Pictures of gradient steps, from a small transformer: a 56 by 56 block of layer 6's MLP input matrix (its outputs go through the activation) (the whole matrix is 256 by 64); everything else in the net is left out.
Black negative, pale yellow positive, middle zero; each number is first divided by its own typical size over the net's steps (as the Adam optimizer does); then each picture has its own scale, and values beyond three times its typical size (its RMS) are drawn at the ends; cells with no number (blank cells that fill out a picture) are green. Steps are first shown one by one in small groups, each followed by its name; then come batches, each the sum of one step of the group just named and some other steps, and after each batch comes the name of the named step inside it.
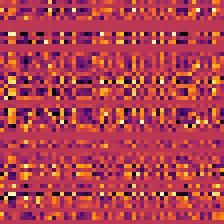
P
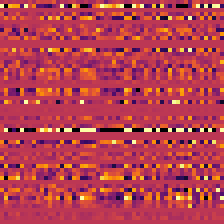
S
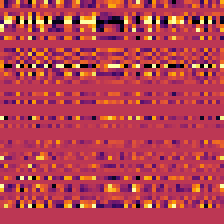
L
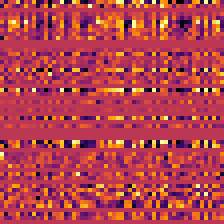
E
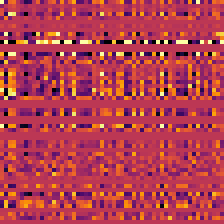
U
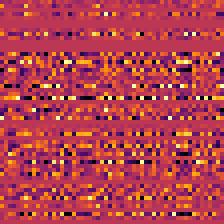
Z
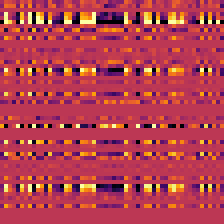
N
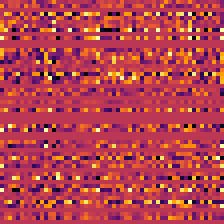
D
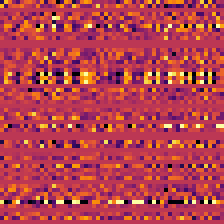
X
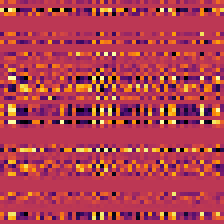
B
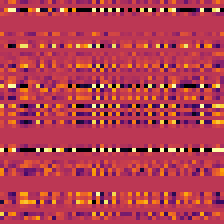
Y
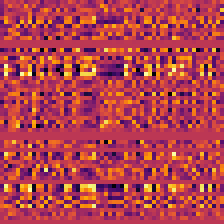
N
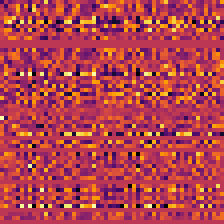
L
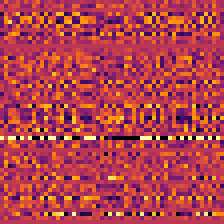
P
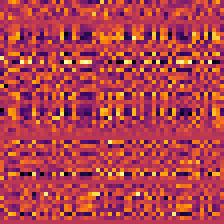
Z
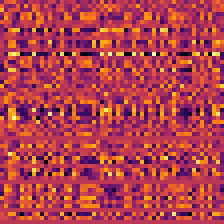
Z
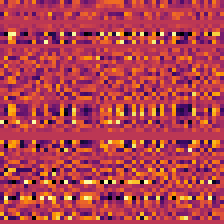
P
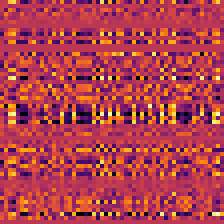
B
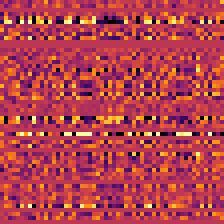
L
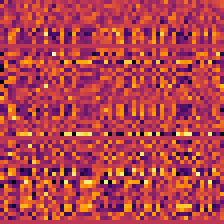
Z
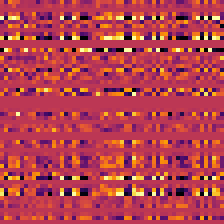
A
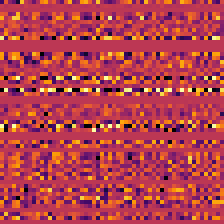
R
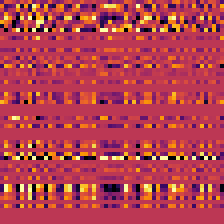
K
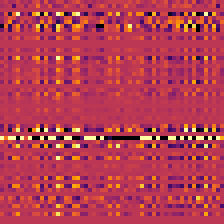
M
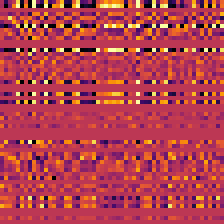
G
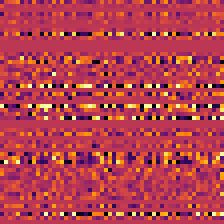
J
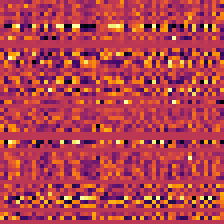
R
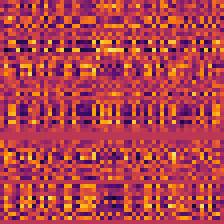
G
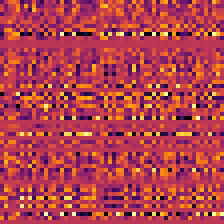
J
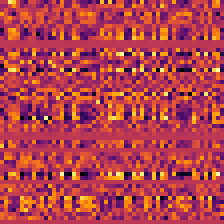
A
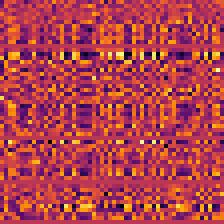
R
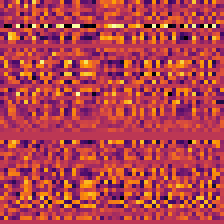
G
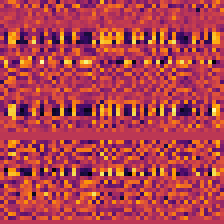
K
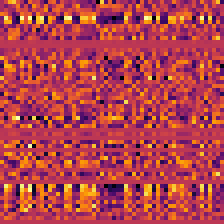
K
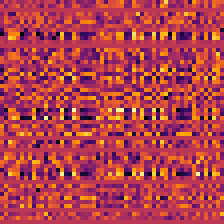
R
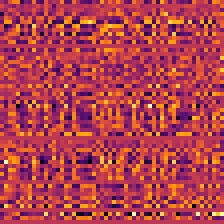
J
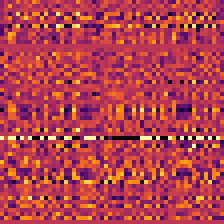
M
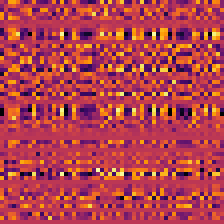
A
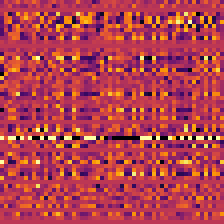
M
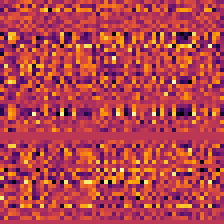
A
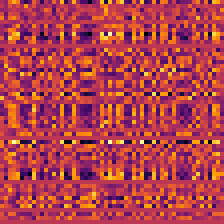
A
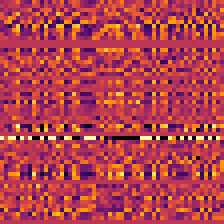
M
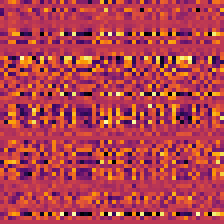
J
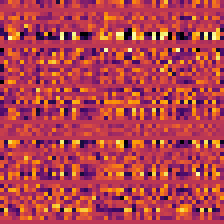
A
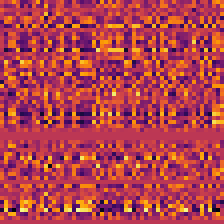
G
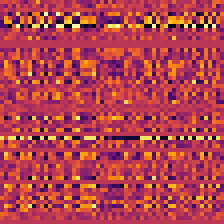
M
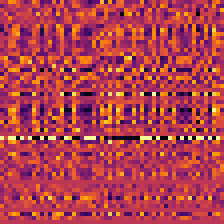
M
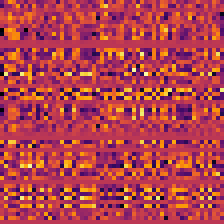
R
